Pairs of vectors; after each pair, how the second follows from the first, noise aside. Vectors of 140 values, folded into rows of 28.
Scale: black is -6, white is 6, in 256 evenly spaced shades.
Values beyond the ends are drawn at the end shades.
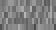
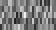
scaled up.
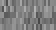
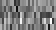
reversed, scaled up.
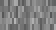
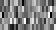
scaled up.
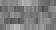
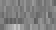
partly zeroed.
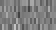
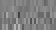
partly zeroed.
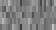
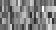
wrapped around, scaled up.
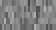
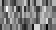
scaled up.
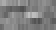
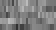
wrapped around, negated.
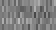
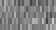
wrapped around, negated.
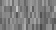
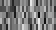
reversed, scaled up.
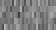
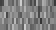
wrapped around, negated.
